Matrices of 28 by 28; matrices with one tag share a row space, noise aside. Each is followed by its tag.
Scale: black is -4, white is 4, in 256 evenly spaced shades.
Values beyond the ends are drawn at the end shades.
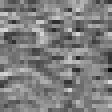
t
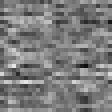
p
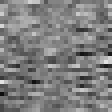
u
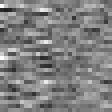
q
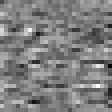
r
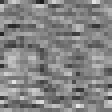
t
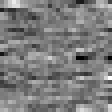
u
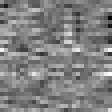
t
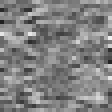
r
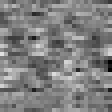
t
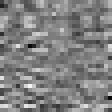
r
